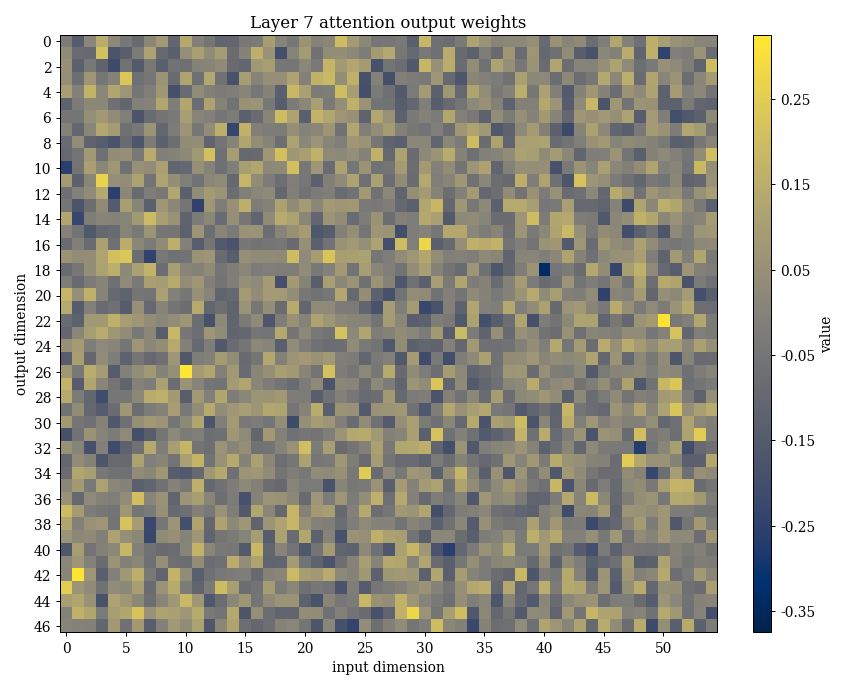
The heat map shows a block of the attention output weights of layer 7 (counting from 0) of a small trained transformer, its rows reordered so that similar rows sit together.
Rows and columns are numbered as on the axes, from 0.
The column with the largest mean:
19
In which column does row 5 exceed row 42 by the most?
44
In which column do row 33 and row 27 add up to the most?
47
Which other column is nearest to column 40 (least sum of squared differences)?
43
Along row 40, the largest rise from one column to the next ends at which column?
16
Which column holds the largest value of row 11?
3
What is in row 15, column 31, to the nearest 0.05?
-0.05
